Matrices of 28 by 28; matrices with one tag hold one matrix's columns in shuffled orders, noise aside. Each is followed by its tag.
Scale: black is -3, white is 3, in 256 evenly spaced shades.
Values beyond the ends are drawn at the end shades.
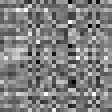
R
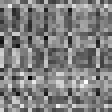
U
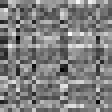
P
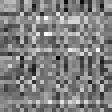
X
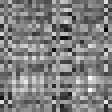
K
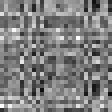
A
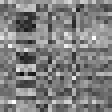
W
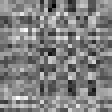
A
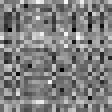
W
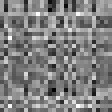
A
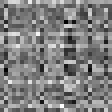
P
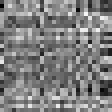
A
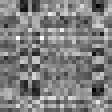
A
